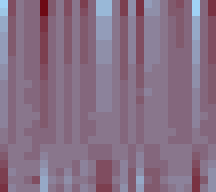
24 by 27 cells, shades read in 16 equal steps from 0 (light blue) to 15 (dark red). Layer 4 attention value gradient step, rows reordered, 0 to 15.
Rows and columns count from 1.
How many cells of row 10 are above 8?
4
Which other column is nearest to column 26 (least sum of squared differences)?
12
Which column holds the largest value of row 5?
6
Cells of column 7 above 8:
2
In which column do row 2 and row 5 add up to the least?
25
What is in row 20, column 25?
9
